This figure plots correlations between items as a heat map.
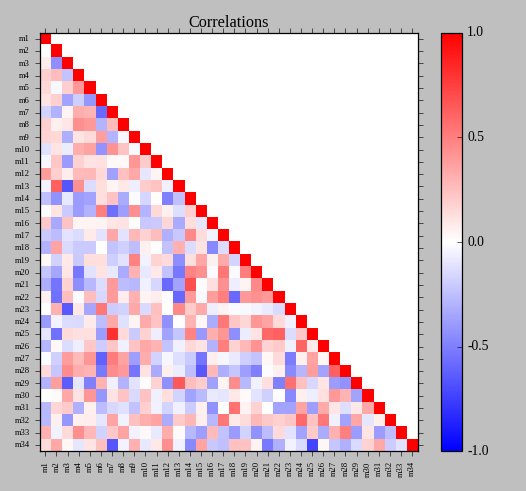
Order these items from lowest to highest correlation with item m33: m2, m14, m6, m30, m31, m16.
m31, m14, m6, m2, m30, m16
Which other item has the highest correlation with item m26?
m24
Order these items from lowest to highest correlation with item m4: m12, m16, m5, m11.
m16, m11, m12, m5
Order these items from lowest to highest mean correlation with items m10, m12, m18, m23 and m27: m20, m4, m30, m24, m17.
m20, m17, m24, m30, m4
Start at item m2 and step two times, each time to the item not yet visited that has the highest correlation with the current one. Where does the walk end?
m29
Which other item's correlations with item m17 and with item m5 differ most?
m14
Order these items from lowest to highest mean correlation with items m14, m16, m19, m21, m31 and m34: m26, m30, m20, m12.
m12, m30, m26, m20
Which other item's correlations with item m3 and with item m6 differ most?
m23
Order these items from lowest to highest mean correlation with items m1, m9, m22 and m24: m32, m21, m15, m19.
m21, m15, m32, m19
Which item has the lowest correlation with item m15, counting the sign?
m28
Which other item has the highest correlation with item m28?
m27
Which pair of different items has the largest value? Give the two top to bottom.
m7, m25
